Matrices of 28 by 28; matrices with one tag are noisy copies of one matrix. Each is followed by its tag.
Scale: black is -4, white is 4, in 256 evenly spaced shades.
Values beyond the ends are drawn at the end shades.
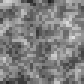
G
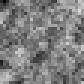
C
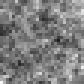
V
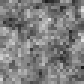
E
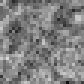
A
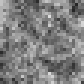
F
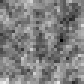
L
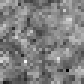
G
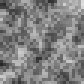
C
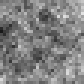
V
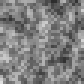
E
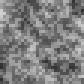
F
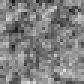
A
